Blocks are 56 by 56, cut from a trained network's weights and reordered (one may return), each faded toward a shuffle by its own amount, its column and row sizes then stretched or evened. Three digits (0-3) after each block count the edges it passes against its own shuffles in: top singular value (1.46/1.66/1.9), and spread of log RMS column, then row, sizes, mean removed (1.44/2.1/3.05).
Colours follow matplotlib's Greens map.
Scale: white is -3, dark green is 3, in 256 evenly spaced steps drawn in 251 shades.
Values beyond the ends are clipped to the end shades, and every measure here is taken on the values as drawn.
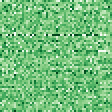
3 1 2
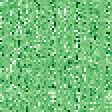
0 3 0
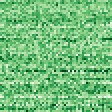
2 0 2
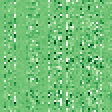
0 3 1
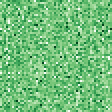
0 2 0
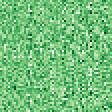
2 2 0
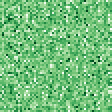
1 1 0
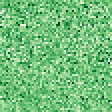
0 0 1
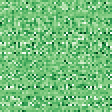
3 0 3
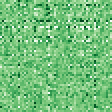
3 2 2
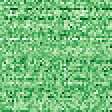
2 1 2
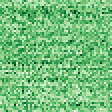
1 1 1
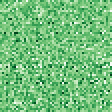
0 1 2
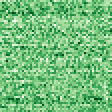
1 0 1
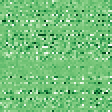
0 1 3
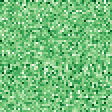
0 0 1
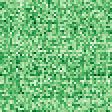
0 2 0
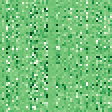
1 3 1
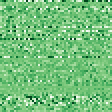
1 0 3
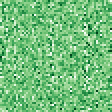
0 2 0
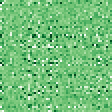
3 2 2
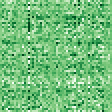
2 3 1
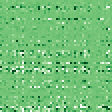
3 2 3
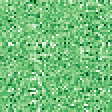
2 1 1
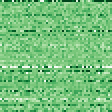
3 0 3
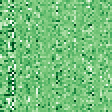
2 3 0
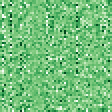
2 2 1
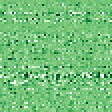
1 1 3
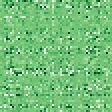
0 2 3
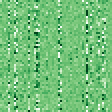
3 3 0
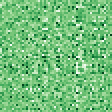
3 2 2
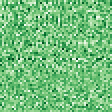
3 0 2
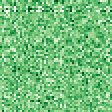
3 1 1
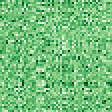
3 1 1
